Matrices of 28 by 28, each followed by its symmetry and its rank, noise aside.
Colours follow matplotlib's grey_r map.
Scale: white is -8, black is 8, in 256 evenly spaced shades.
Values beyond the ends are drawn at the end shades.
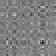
symmetric, rank two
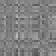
no symmetry, rank two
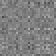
no symmetry, rank two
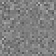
no symmetry, rank four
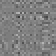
no symmetry, rank three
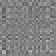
no symmetry, rank four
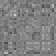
symmetric, rank three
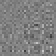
no symmetry, rank three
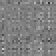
antisymmetric, rank four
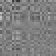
antisymmetric, rank two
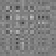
symmetric, rank two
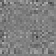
no symmetry, rank three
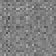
antisymmetric, rank four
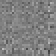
no symmetry, rank three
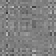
antisymmetric, rank two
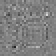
antisymmetric, rank four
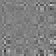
antisymmetric, rank two
